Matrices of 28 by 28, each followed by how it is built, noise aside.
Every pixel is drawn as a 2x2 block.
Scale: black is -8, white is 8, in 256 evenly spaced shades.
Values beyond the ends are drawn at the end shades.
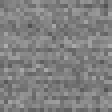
blocks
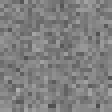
blocks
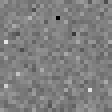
sparse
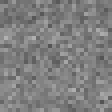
blocks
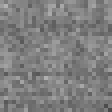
blocks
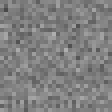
repeating columns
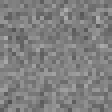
repeating columns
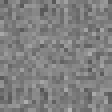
blocks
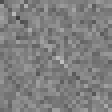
diagonal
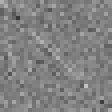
diagonal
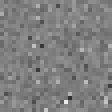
sparse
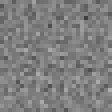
repeating columns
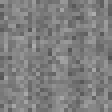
blocks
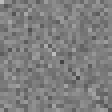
diagonal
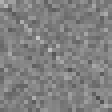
diagonal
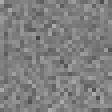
diagonal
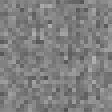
blocks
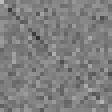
diagonal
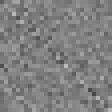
diagonal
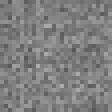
blocks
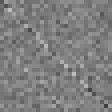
diagonal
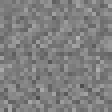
repeating columns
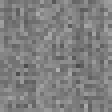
blocks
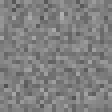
repeating columns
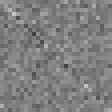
diagonal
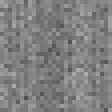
blocks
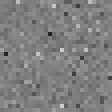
sparse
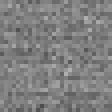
blocks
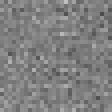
blocks
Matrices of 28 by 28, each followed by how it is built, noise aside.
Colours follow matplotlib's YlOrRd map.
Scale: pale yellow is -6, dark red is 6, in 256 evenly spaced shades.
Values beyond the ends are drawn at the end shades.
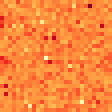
sparse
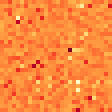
sparse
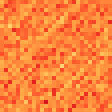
Hankel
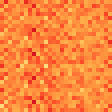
repeating rows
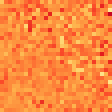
upper triangular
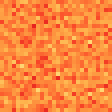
repeating rows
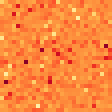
sparse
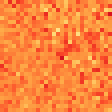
upper triangular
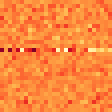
uneven rows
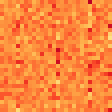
uneven columns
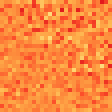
upper triangular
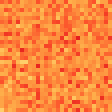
blocks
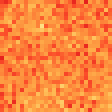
smooth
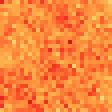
smooth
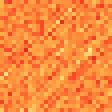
Hankel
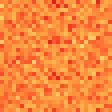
repeating rows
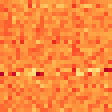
uneven rows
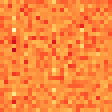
uneven columns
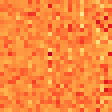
uneven columns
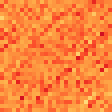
Hankel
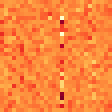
uneven columns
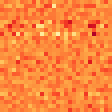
uneven rows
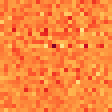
uneven rows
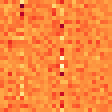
uneven columns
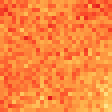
smooth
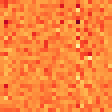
uneven columns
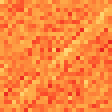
Hankel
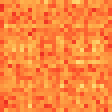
blocks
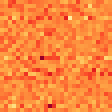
uneven rows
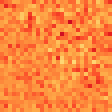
upper triangular
